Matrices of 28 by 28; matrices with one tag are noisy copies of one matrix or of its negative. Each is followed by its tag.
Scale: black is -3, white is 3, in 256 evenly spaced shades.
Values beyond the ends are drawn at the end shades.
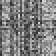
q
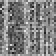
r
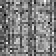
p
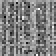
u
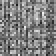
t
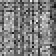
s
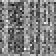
r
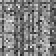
s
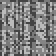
u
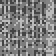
t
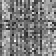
q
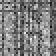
s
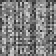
u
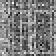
p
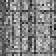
p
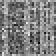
r
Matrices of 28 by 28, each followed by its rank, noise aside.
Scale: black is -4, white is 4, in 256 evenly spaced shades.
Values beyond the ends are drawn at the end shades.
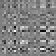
two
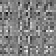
three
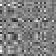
three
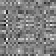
three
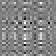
two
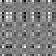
one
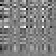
two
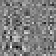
three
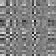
one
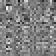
four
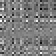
two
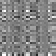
two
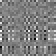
one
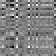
one
